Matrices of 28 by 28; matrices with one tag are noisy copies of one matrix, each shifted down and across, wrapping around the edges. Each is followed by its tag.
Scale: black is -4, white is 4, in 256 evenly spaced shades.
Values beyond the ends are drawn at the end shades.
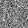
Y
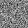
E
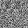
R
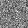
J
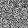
R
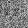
R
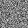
E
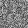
R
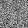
J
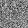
J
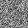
Y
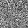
J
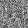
R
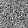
J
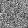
J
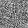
J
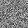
E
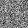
Y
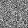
J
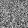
J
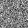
Y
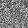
R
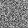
J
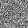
E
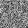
R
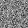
Y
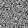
E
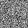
Y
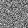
E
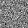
E
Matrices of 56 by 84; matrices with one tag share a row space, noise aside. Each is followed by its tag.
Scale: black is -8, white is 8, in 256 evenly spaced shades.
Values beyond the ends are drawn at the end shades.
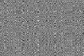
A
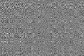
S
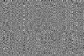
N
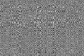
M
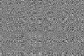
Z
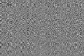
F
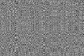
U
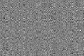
N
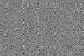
A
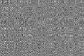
S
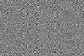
A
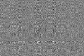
M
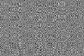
M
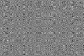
N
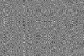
N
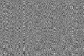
N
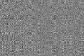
S
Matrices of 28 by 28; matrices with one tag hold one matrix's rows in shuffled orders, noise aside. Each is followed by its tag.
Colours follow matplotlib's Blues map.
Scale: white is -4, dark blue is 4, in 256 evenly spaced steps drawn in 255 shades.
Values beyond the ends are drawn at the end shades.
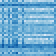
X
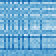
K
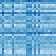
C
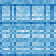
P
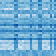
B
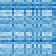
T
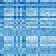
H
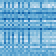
K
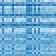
C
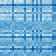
T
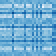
T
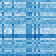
C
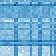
B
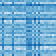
C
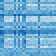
H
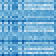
X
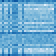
X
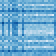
X
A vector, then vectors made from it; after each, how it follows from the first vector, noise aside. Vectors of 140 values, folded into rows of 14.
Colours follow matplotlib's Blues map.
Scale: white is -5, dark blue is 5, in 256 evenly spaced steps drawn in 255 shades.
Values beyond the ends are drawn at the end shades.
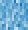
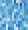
copied.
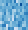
copied.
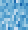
copied.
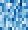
reversed, negated, scaled up.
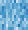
copied.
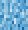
wrapped around.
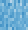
reversed, shrunk.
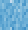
reversed, shrunk.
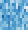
wrapped around.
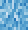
wrapped around.
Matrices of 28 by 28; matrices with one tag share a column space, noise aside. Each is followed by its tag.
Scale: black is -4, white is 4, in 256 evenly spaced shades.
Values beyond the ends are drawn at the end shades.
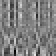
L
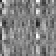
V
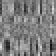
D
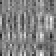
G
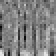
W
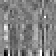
W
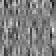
V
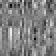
V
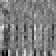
W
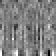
W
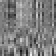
L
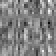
V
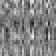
V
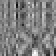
L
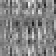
V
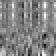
L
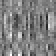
G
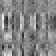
G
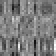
D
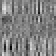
D
